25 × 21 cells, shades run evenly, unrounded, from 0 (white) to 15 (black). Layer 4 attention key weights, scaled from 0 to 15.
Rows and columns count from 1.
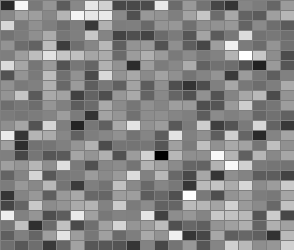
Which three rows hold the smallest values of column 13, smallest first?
24, 14, 16
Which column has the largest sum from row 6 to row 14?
7
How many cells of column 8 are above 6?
13
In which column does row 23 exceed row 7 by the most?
1
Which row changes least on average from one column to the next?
12
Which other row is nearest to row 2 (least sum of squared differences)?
21
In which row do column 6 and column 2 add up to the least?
2
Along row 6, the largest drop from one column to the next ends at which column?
18
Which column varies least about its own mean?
20
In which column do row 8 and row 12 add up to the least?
8
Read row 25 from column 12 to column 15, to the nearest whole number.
11 8 6 10
